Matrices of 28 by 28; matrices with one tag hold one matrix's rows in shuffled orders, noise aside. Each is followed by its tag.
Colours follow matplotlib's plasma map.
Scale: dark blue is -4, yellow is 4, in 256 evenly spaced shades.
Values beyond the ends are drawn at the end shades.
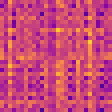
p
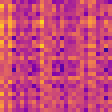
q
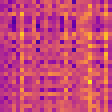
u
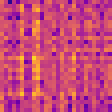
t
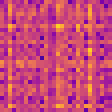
p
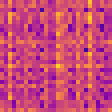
p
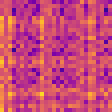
q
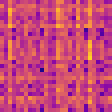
p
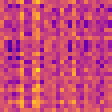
t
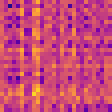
t
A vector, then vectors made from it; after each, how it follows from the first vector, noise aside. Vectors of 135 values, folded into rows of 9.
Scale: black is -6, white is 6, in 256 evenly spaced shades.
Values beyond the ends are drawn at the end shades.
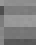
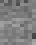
reversed, partly zeroed.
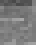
reversed, partly zeroed.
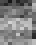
reversed, scaled up.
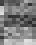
negated, scaled up.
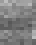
reversed, negated.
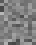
sign-scrambled.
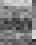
reversed, negated, scaled up.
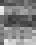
negated, scaled up.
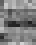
wrapped around, scaled up.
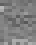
negated, partly zeroed.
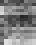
negated, scaled up.
